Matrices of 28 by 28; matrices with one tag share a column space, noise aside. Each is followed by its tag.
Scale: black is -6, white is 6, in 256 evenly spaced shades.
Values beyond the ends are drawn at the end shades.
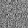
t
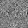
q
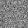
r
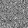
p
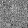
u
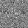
q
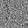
u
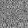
p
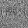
q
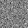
p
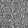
t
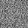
p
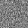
q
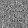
r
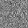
q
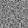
p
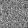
u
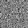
t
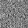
t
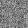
r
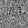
q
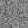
q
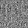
u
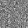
r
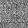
u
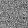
u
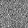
t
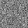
u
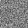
p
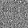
q
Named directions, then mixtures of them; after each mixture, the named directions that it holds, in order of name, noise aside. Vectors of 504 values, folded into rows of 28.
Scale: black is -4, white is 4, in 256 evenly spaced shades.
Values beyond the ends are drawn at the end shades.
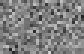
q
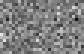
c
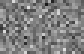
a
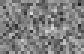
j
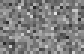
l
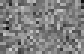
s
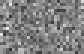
s.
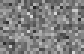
l.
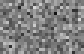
l.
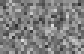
j.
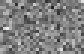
l, s.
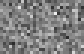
l.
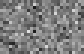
l, q.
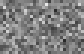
a, j, q.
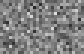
l.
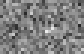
j.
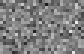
a, l, q.
